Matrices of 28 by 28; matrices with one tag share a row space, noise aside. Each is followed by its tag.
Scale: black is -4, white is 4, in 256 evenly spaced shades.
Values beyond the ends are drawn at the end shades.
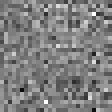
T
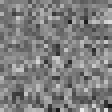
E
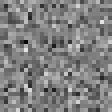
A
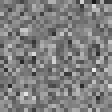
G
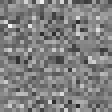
A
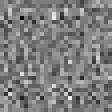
G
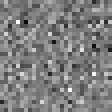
G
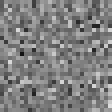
G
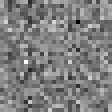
A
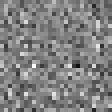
G
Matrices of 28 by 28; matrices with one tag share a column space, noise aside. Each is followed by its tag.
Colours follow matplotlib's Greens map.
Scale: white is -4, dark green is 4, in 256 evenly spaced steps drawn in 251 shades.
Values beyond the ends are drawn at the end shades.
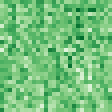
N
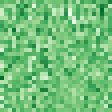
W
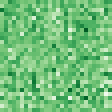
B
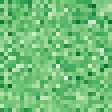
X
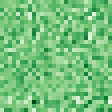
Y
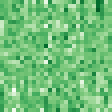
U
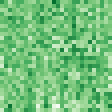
N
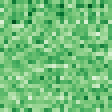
X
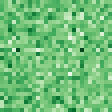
Y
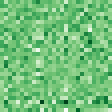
Y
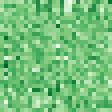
U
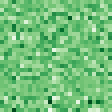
Y
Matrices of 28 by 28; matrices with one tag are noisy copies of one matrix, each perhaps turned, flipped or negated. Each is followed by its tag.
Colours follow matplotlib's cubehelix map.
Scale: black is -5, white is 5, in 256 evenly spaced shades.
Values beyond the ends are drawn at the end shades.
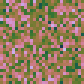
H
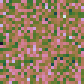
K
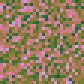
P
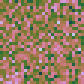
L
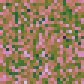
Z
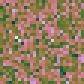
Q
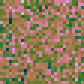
L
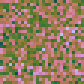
K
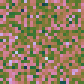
K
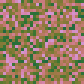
H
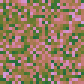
L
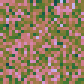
H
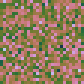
Z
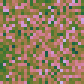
L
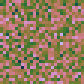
P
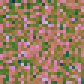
K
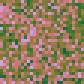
L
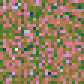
Z
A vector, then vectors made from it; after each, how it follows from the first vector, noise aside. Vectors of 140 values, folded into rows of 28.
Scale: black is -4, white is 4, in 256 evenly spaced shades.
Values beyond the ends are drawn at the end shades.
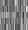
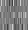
reversed, partly zeroed.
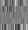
partly zeroed.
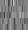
reversed, partly zeroed.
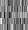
reversed.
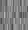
reversed, negated, shrunk.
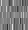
reversed, partly zeroed.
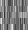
reversed.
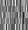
sign-scrambled.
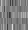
reversed, partly zeroed.
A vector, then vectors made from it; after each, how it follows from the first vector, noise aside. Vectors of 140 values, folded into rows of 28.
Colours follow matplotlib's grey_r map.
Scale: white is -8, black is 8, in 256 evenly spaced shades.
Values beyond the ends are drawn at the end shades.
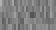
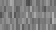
wrapped around.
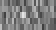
reversed, negated, scaled up.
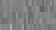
wrapped around, shrunk.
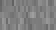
negated, shrunk.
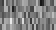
wrapped around, scaled up.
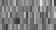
wrapped around, scaled up.
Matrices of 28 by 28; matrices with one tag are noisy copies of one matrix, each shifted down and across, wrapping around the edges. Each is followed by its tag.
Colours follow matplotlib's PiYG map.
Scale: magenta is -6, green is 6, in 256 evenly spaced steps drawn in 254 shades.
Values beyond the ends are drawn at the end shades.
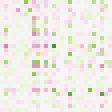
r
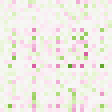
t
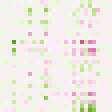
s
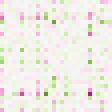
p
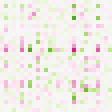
p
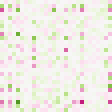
r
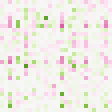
p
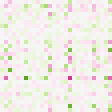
t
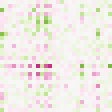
s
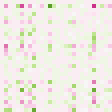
t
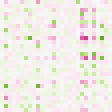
r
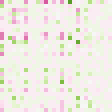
p
